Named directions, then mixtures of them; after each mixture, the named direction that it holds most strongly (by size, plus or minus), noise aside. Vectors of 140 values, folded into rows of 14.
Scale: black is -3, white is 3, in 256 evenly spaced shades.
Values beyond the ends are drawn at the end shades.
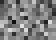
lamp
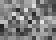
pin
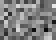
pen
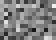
pen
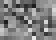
pin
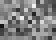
pin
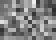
pin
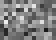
pen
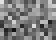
lamp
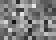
lamp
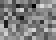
pen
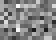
pen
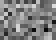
pen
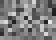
lamp
